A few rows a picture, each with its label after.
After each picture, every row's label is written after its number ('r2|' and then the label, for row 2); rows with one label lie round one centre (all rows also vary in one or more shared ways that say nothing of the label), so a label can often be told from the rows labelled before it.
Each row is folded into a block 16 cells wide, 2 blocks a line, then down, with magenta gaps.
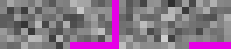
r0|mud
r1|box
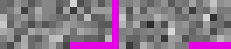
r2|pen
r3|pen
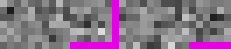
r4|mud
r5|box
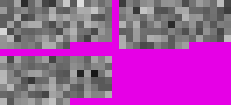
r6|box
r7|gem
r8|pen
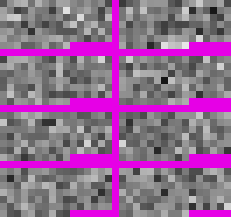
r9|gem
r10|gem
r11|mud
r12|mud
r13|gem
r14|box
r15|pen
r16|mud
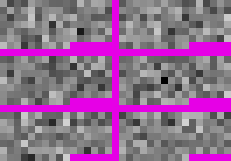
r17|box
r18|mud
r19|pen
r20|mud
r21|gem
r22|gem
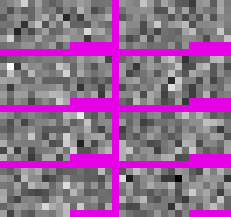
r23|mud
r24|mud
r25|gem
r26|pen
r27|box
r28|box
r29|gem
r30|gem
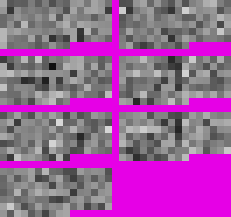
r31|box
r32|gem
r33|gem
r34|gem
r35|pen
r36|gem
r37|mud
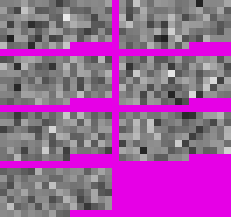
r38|gem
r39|pen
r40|gem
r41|box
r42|box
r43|mud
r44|box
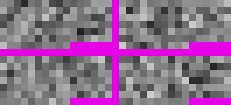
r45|box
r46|gem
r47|mud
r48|mud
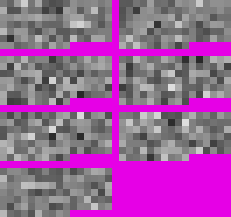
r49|gem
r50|box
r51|mud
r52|pen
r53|box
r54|gem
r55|gem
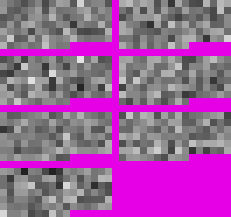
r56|box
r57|mud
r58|box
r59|pen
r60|box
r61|mud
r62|box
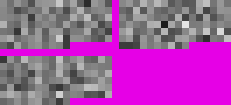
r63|pen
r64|mud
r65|mud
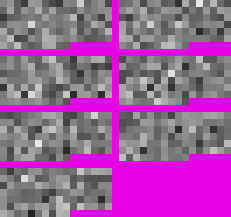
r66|box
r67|box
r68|mud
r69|box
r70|pen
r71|box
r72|gem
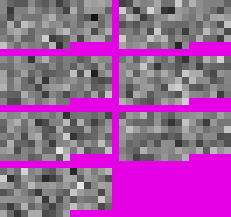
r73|box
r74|gem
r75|pen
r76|gem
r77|mud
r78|gem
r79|gem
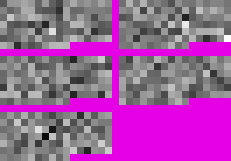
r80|gem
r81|mud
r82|mud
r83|pen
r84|mud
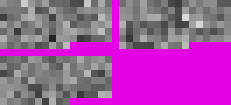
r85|mud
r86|gem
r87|box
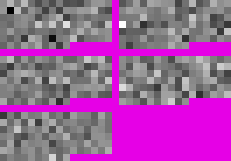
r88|mud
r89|pen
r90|mud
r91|box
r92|mud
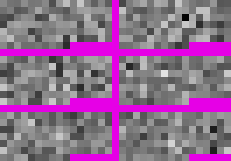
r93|box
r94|pen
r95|box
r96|gem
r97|mud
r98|pen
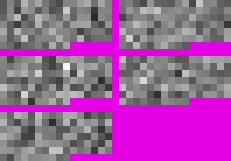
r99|gem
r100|box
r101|gem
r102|box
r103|pen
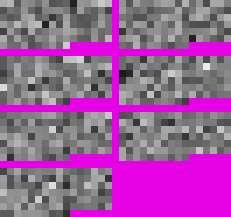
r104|mud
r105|pen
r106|box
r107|box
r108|pen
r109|gem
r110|pen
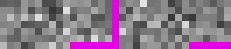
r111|gem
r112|mud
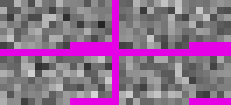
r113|pen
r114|pen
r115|gem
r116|mud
